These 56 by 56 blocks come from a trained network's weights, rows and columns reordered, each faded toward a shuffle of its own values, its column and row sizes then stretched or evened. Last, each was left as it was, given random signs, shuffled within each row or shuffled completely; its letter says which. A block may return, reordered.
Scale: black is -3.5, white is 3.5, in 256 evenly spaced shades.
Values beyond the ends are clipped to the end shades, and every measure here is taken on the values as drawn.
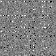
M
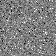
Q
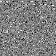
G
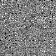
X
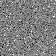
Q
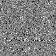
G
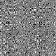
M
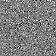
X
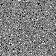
Q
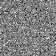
G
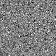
Q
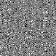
M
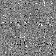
X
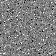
Q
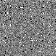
X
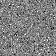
Q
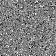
Q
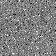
Q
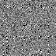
X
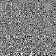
M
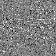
X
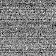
M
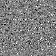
G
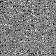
G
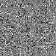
X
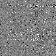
X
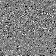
G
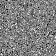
Q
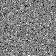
Q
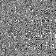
X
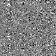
X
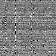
M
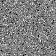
Q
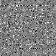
X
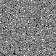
Q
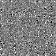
X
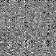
M
